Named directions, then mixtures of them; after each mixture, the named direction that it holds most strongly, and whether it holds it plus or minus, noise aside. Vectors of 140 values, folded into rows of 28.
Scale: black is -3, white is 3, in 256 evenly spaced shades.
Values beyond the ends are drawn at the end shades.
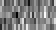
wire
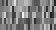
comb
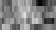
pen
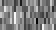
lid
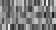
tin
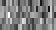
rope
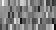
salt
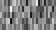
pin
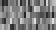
salt, minus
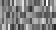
tin, plus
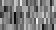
lid, minus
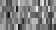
rope, minus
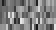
salt, minus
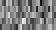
rope, plus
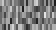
tin, minus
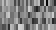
tin, minus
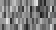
pin, plus
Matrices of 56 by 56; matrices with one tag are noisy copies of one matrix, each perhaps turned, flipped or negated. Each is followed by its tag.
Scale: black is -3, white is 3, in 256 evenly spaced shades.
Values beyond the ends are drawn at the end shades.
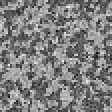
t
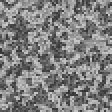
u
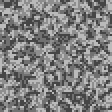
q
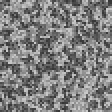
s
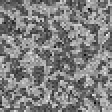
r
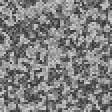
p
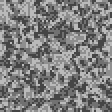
r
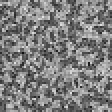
q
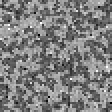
s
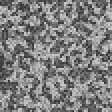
q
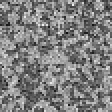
p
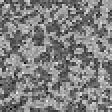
r
